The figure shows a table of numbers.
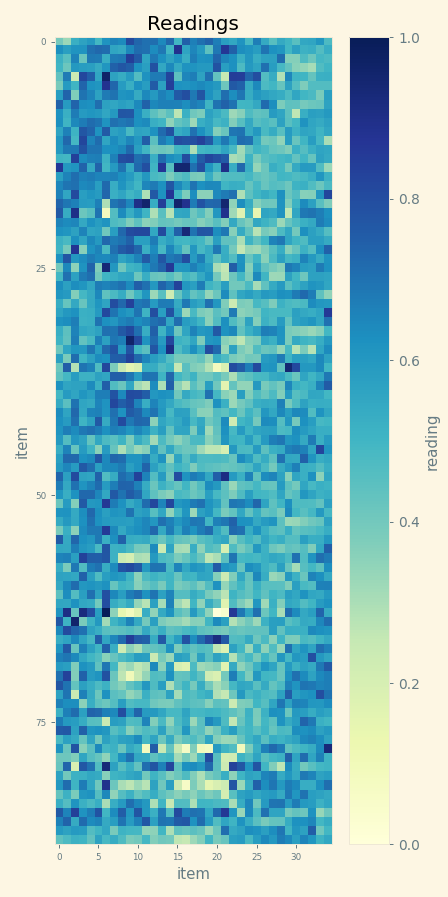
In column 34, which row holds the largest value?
78
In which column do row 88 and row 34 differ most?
14
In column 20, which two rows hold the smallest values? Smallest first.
63, 36
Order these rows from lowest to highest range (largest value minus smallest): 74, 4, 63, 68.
74, 68, 4, 63
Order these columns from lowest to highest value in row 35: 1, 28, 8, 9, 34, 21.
1, 21, 34, 28, 8, 9
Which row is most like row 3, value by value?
32
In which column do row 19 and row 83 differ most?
21
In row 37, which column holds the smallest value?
22
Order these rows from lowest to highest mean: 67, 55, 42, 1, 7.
67, 55, 42, 7, 1
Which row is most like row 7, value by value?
53
